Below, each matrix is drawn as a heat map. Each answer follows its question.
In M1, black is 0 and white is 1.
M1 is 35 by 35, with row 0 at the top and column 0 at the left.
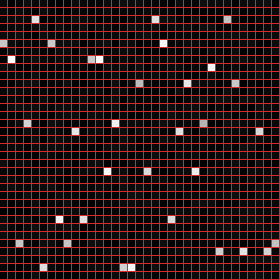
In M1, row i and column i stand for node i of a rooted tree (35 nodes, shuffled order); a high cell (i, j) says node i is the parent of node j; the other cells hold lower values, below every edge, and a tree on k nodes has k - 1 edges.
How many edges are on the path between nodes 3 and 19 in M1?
6
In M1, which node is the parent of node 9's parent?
33
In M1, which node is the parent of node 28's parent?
30
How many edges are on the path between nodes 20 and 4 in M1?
6
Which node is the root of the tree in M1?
31
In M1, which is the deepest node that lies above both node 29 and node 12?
27
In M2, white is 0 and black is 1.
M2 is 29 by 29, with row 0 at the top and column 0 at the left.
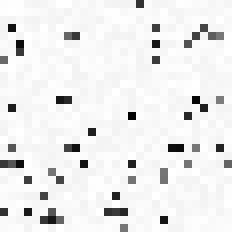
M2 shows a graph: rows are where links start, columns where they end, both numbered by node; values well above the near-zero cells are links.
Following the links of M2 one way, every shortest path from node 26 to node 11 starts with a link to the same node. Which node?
node 14
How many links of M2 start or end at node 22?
5
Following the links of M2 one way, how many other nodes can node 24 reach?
7
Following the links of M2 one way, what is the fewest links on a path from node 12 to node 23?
3
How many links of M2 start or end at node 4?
5
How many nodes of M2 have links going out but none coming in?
3
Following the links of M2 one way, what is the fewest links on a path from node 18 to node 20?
2
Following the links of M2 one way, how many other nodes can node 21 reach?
12
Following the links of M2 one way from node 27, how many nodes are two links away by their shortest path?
8
